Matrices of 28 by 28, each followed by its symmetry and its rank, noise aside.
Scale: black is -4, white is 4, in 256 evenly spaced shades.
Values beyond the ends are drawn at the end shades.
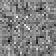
symmetric, rank six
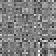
antisymmetric, rank four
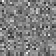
antisymmetric, rank six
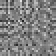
antisymmetric, rank four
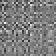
no symmetry, rank three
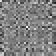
no symmetry, rank four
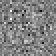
no symmetry, rank six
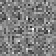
no symmetry, rank six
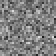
no symmetry, rank six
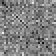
symmetric, rank six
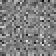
no symmetry, rank four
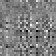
no symmetry, rank three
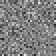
antisymmetric, rank six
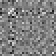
symmetric, rank three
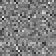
no symmetry, rank six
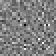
symmetric, rank four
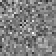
symmetric, rank six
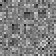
symmetric, rank four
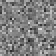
antisymmetric, rank six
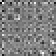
symmetric, rank four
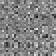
no symmetry, rank four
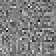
antisymmetric, rank six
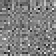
no symmetry, rank four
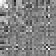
symmetric, rank three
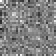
symmetric, rank three
